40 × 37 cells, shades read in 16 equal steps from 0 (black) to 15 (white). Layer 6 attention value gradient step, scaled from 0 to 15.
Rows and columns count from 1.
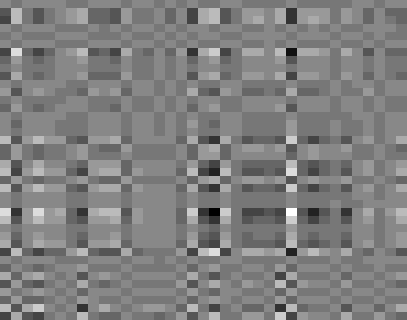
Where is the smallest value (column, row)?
20, 27
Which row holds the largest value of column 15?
39
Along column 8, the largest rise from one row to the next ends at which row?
40
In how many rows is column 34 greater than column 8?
23
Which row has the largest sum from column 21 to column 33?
32
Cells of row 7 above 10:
4
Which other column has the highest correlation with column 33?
15
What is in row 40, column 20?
11
